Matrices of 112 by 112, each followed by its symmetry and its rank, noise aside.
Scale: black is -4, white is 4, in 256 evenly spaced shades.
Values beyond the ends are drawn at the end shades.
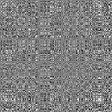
symmetric, rank five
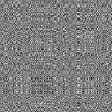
no symmetry, rank three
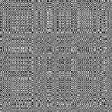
symmetric, rank three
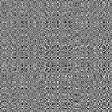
symmetric, rank three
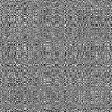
no symmetry, rank four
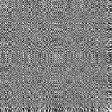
symmetric, rank three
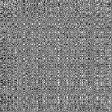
no symmetry, rank four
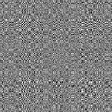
symmetric, rank four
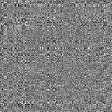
no symmetry, rank five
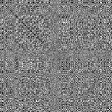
symmetric, rank five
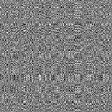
no symmetry, rank five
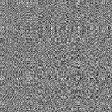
no symmetry, rank four
